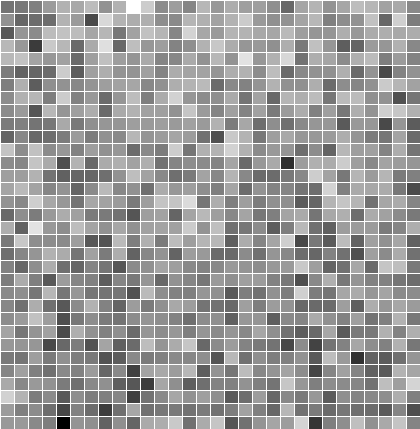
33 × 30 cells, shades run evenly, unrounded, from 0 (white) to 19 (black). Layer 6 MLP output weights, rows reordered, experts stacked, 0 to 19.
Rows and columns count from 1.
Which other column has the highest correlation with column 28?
4
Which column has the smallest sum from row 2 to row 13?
17
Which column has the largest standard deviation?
5
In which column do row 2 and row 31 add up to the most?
7
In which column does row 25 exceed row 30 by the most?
30
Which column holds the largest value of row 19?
22
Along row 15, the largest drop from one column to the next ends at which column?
24
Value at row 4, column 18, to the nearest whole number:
8
